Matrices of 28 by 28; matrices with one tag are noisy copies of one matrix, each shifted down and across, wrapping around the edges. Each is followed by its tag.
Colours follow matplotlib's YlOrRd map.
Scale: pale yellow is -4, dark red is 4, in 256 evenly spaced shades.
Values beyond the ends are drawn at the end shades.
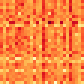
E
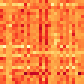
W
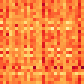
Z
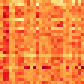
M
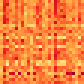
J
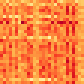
W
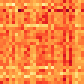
W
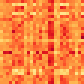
M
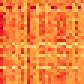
E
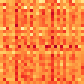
Z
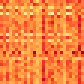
Z
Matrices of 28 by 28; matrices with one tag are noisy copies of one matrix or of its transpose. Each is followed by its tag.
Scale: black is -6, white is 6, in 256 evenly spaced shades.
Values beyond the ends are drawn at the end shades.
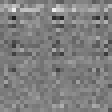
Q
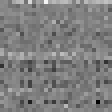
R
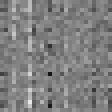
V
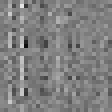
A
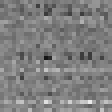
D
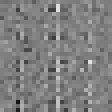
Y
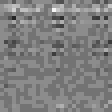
Q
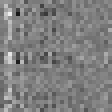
Q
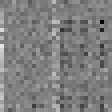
R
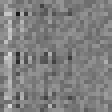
Q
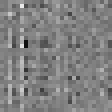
A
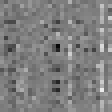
D
